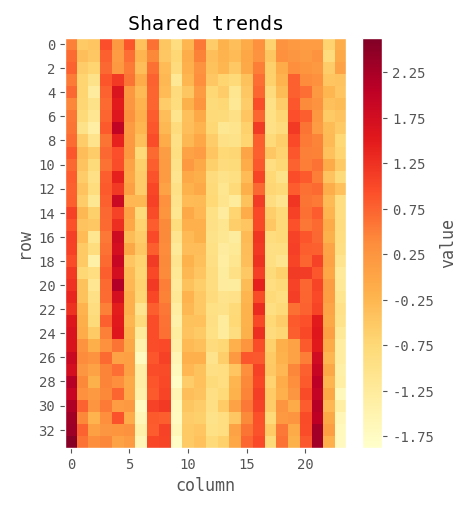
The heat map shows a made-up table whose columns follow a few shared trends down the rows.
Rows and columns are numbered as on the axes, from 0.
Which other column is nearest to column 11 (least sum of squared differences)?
10
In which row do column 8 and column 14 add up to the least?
5
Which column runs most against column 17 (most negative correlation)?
4
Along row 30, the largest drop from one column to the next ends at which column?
9
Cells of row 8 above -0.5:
14
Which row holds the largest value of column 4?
20
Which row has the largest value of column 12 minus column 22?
1
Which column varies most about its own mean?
21
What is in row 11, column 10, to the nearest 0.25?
0
